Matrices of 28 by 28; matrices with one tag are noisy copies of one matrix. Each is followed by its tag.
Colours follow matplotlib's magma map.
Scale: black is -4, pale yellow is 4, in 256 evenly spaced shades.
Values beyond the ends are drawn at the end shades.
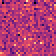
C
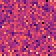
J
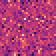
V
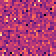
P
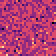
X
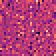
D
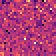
C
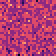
V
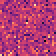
J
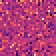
D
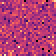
J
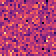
J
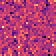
J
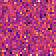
P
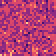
J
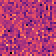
P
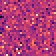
X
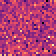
J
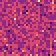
P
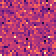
J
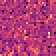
J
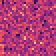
C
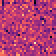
C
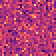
P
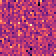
D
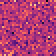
J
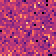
J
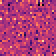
D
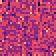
D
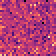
J
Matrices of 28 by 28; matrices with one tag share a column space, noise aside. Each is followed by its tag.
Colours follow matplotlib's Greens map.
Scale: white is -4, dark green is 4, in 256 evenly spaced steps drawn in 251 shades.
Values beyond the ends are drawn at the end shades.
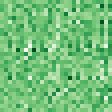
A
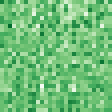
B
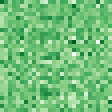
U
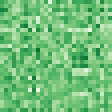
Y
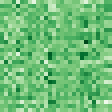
U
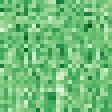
Y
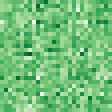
A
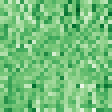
B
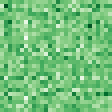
A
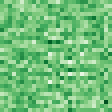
U
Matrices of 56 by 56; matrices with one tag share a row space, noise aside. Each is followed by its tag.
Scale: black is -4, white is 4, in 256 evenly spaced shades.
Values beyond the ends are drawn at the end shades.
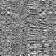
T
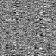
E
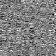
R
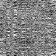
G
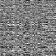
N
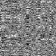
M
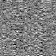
E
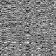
M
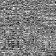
N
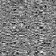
E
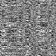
M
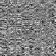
R
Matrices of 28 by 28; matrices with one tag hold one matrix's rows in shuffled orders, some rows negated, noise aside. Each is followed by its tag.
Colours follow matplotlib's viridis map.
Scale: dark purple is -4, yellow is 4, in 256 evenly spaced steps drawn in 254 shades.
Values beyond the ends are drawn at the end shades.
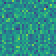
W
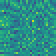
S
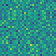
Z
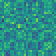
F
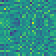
S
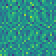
Z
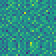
Z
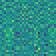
W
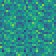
F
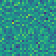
W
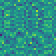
F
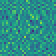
Z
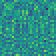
W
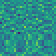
F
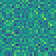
W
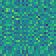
W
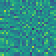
S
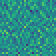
Z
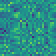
S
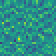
F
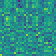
F
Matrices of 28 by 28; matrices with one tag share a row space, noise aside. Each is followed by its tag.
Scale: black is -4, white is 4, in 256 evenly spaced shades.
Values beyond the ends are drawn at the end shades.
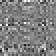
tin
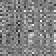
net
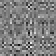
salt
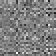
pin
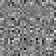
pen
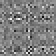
salt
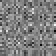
net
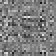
tin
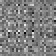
net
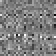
net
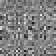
net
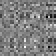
pin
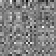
salt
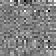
pin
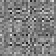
salt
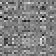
tin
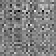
salt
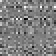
net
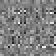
pen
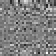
pin
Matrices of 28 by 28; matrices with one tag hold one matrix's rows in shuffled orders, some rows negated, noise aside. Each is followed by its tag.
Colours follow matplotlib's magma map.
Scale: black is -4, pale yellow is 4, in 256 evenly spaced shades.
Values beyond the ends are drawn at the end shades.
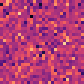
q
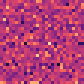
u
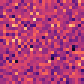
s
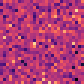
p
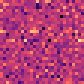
u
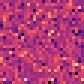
p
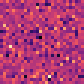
u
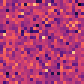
u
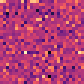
u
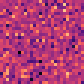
q
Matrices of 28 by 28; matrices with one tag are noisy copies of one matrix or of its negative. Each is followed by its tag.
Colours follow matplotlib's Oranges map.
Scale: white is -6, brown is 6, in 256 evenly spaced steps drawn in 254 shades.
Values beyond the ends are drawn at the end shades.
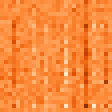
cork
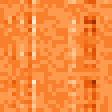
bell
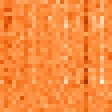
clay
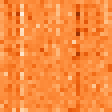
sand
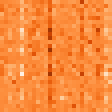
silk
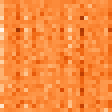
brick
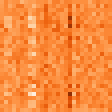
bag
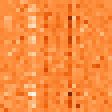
bag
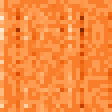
brick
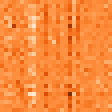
bag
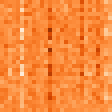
silk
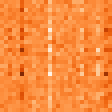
silk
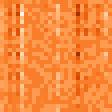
sand
